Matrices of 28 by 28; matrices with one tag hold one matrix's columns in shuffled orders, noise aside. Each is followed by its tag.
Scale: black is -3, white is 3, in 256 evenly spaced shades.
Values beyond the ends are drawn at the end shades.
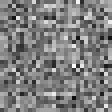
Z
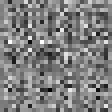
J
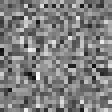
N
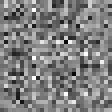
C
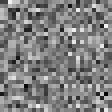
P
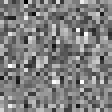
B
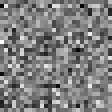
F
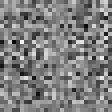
C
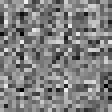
J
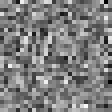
B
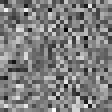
P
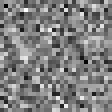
P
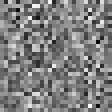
Z
